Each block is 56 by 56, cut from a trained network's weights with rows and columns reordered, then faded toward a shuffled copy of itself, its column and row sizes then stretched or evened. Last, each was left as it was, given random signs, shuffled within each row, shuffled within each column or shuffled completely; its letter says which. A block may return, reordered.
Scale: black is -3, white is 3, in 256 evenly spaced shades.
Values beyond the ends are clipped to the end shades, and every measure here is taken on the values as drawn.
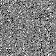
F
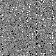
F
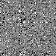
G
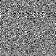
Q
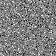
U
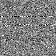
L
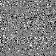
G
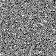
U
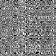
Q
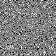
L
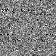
L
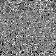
L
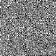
G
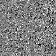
F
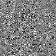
G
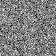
U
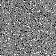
U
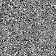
L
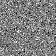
U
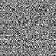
Q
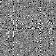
G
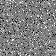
U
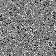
U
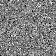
U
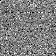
L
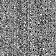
F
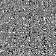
G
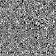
G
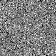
U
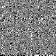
G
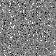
F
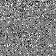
L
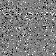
G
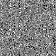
G
